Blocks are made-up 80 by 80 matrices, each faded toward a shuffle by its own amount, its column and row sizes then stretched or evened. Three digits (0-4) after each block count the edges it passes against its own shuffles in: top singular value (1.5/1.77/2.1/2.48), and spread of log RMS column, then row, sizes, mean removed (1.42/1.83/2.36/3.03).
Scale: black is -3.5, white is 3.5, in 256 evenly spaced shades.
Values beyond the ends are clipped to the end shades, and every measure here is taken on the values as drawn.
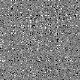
0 2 3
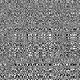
4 2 4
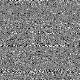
0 0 4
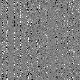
1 4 0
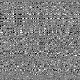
3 0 4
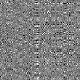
4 2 2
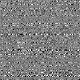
3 1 4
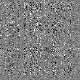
0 4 3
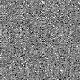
3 1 0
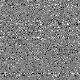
2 0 3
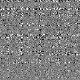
2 2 4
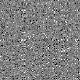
3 2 1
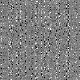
3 4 0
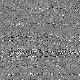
2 1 4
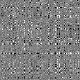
4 3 3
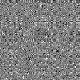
4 0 1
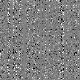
0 4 2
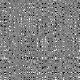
4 3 3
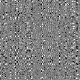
4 3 2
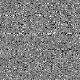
2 0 3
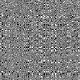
4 3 3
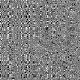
4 3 1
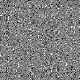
2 3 1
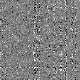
3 4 1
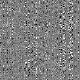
2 4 1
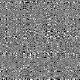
3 2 4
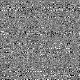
0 1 4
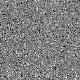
0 0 0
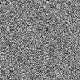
3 1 0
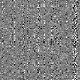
3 4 1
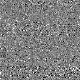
0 0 3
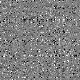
2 2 3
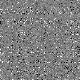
0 2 3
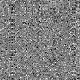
3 1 0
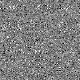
2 0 2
